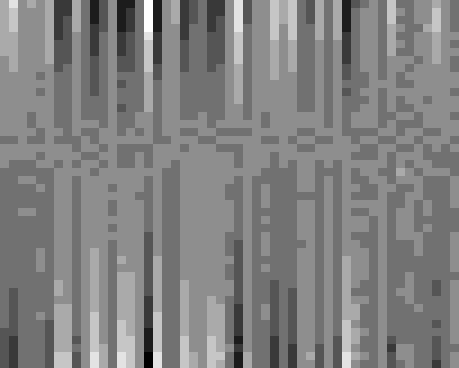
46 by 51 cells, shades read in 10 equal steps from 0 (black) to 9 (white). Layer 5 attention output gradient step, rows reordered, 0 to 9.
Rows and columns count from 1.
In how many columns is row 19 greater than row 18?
21
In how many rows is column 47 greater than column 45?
15
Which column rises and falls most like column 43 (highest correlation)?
37
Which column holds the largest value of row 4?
17
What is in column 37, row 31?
5
